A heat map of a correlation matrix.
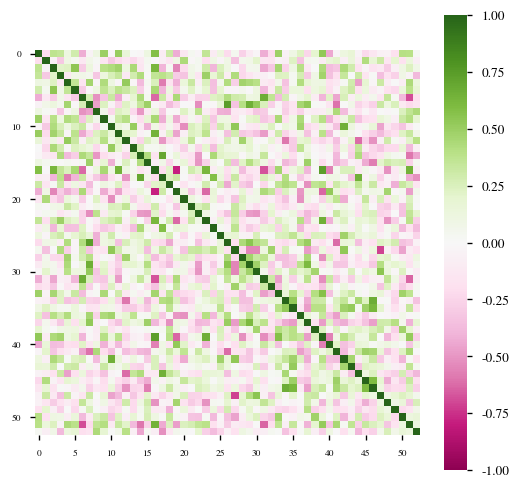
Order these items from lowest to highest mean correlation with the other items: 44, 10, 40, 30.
40, 44, 10, 30
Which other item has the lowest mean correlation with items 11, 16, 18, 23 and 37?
19
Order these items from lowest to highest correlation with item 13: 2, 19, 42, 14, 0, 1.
1, 19, 0, 42, 14, 2
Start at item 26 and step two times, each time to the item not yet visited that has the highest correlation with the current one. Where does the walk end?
29
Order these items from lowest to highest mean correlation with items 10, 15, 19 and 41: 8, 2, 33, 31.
2, 33, 8, 31
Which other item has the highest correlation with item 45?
46
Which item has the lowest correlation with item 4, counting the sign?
17
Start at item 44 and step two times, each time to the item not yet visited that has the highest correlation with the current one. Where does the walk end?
14
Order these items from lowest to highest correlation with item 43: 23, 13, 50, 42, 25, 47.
13, 50, 23, 47, 25, 42
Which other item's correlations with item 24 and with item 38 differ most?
50
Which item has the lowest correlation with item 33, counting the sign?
31
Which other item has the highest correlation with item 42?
10
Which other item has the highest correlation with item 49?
37
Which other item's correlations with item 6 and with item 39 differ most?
16
